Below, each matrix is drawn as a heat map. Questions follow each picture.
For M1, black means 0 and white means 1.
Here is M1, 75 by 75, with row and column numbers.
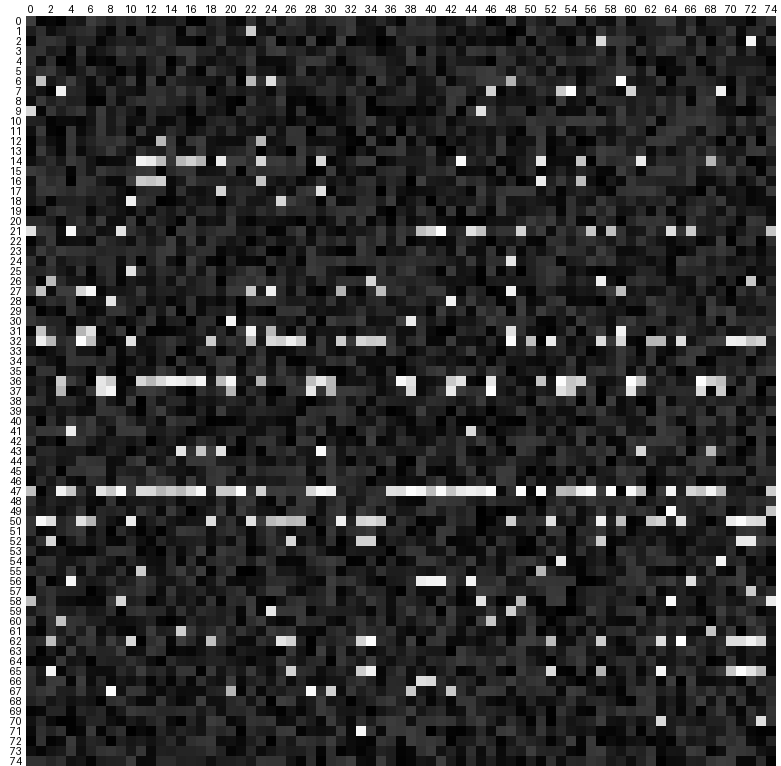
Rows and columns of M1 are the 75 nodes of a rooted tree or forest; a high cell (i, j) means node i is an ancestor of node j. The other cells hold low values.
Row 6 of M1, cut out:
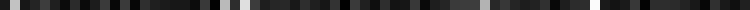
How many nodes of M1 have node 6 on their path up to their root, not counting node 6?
5
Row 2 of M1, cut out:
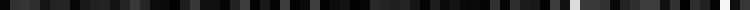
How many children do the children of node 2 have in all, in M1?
1
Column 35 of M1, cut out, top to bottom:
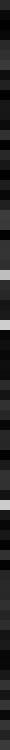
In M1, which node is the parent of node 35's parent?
50
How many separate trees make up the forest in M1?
2
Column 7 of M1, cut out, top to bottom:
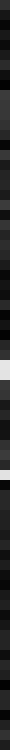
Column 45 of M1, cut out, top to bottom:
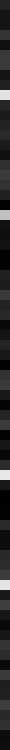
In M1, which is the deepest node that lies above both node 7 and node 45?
47
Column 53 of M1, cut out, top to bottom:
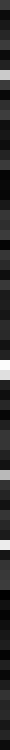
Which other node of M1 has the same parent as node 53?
69
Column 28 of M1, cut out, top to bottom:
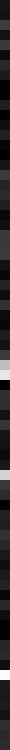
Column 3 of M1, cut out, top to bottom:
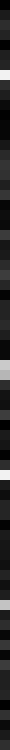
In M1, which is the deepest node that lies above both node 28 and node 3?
37
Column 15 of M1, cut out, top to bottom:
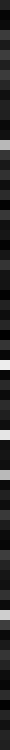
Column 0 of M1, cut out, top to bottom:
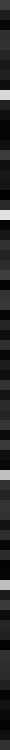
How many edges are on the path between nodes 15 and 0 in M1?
9
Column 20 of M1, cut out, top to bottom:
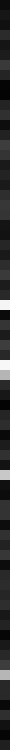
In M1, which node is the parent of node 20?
30
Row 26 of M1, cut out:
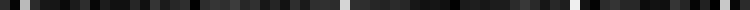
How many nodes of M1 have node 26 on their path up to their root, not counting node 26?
4
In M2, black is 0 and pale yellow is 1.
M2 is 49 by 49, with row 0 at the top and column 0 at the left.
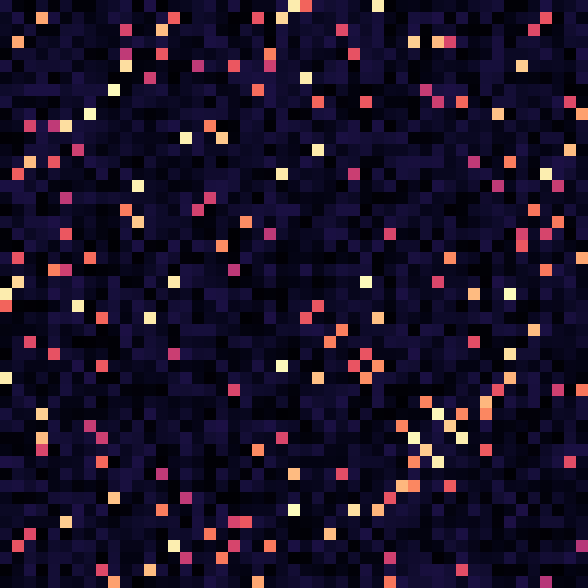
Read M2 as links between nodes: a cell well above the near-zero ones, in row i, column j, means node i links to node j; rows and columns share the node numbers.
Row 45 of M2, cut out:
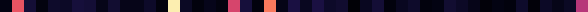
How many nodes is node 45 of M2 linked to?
5
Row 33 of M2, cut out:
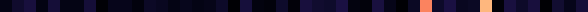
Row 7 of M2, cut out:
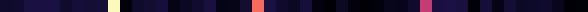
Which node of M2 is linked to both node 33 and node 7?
node 35
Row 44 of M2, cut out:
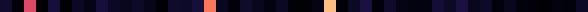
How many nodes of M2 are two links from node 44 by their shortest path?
4
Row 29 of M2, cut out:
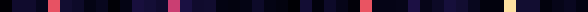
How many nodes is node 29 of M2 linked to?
4
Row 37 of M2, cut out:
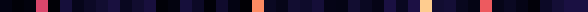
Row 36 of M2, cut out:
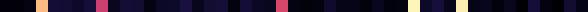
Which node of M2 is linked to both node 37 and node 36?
node 3
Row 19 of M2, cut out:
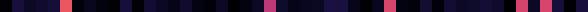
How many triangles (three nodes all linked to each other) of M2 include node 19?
3
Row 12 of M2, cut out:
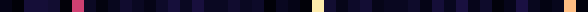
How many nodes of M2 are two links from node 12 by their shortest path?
4
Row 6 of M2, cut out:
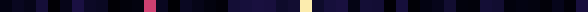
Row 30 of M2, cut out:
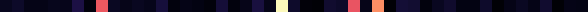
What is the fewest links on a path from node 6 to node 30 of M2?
4
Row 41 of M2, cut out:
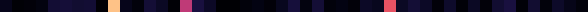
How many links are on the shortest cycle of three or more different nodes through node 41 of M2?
4
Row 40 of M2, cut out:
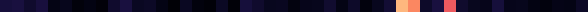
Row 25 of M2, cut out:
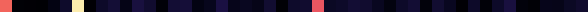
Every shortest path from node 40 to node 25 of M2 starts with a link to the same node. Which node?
node 34
